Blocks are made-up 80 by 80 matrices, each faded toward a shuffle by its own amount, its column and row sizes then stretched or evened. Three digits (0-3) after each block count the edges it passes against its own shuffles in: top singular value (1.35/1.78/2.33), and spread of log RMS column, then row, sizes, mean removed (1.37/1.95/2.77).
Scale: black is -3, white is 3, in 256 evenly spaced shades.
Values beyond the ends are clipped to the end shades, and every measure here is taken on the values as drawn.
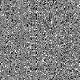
2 2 0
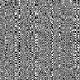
3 3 0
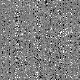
0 3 1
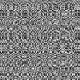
3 0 3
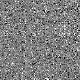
1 2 1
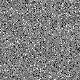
1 1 0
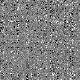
0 3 2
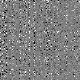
1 3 2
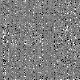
0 3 1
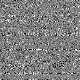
1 0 3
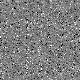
0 1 1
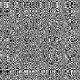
3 3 2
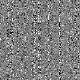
2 3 0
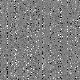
1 3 0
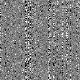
2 3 0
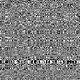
3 1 3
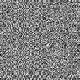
3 0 0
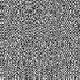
3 2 0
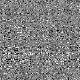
1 1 3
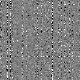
2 3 1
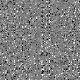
2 2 0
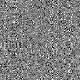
2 2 0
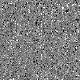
1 2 1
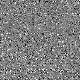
0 0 2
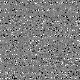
0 1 3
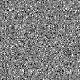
2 0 1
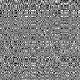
3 0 3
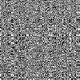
3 2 2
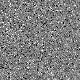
0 1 0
